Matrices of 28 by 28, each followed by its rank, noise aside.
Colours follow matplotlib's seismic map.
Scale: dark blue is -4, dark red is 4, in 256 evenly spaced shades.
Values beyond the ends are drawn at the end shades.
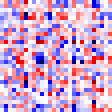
three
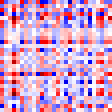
two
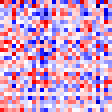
four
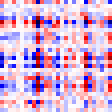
one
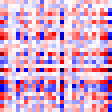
one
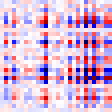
one
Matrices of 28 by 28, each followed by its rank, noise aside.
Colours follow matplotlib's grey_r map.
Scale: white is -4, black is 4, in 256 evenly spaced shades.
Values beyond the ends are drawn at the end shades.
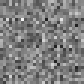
six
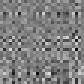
two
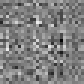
four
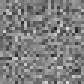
six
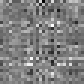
four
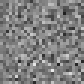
six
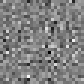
five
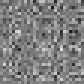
three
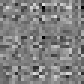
three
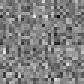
four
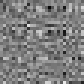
three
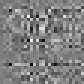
three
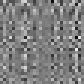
two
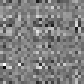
three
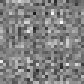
six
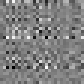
two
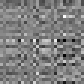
two
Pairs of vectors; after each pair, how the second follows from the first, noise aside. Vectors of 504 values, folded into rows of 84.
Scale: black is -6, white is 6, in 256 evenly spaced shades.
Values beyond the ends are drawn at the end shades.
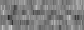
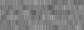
wrapped around, shrunk.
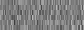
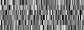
reversed, scaled up.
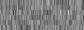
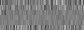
reversed, negated, partly zeroed.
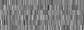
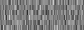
wrapped around, negated.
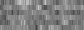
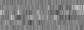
wrapped around, partly zeroed.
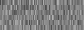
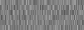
wrapped around, shrunk.
